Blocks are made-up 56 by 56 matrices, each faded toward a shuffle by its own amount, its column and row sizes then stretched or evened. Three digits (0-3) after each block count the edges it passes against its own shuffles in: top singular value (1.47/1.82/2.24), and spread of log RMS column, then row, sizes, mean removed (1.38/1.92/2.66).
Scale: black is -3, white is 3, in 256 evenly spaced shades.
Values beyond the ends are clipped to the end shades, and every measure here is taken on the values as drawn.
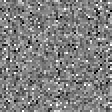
0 1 0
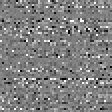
2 0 3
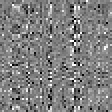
3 3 1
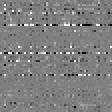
3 1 3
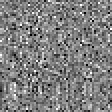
2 1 0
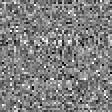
2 0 0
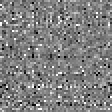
1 1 2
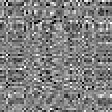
3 1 2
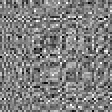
3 0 2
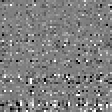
1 2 3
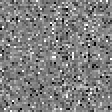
1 1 0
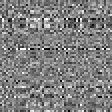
3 0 3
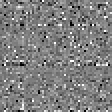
2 1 2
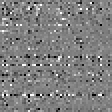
2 2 3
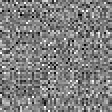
3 1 1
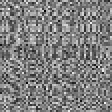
3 1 1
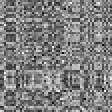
3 0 1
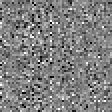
1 2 0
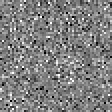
1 0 0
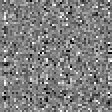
1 2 1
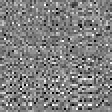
3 1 2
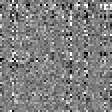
2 3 2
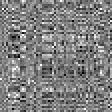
3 2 1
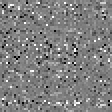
0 1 2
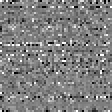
1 0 3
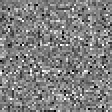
0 0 2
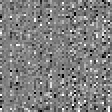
0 3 1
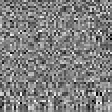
3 1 2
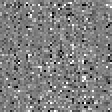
0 2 2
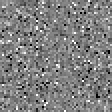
0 2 0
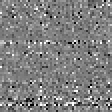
1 1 3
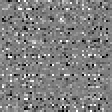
0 2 3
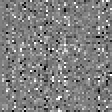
1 3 1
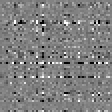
3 2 3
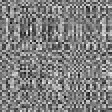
3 1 1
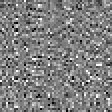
3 2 1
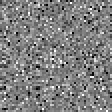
1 1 0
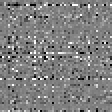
0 2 3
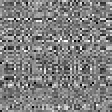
3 0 3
